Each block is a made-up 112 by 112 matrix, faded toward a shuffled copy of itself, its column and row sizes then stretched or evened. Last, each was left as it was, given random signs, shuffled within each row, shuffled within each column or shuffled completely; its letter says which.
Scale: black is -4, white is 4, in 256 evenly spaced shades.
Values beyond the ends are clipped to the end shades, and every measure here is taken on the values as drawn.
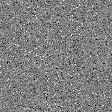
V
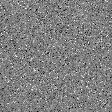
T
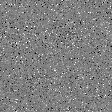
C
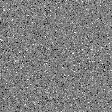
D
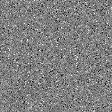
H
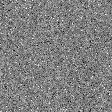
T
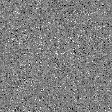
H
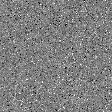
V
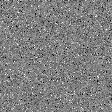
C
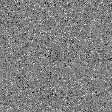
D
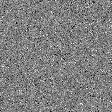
V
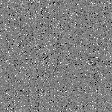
H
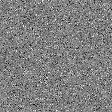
C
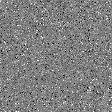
H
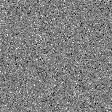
T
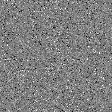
D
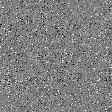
H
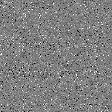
H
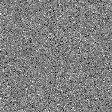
V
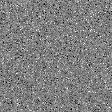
D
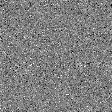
D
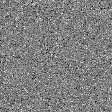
C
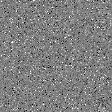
H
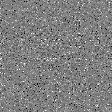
H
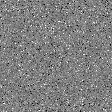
C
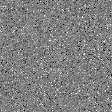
H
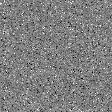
V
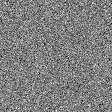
T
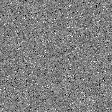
V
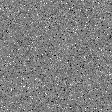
T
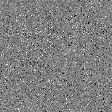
H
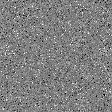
V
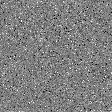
T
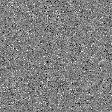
D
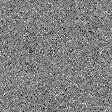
C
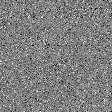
C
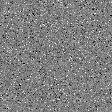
C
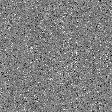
V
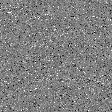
C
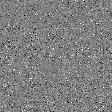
H
